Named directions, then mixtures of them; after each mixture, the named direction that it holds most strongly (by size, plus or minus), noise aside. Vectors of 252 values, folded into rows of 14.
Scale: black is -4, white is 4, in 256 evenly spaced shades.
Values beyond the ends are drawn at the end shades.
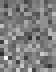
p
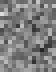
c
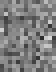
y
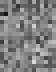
c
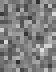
c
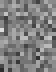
y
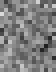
c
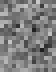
c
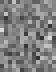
y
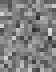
c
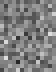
p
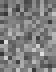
p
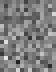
p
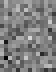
p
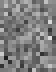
p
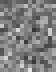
c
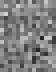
y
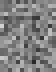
y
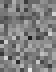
p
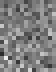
p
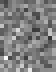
p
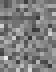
p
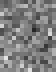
c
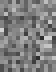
y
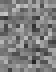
c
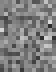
y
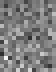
p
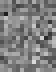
y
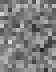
c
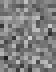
p
